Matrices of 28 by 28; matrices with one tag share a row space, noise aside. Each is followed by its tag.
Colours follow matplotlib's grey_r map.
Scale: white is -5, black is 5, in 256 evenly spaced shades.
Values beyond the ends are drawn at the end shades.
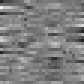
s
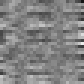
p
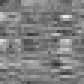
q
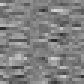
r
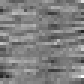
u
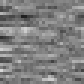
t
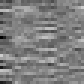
t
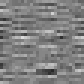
t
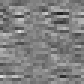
r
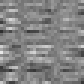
p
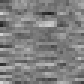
t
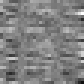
p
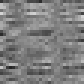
p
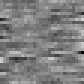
u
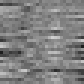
s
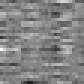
q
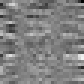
p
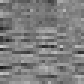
t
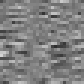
r
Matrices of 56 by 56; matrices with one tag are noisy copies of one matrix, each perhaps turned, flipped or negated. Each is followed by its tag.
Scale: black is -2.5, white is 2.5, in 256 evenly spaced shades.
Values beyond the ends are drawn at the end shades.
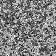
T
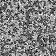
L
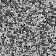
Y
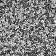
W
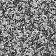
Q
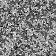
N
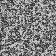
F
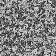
W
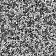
F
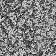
Q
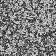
T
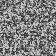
F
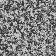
W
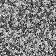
L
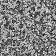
F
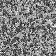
L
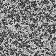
Q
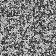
F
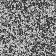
T
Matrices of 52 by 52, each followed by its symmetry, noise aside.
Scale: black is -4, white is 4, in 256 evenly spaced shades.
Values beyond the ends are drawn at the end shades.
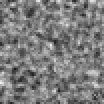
no symmetry.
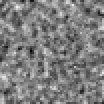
no symmetry.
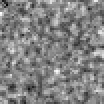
no symmetry.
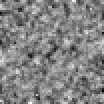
same after a half turn.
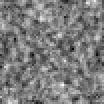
same after a half turn.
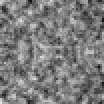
mirrored top to bottom.
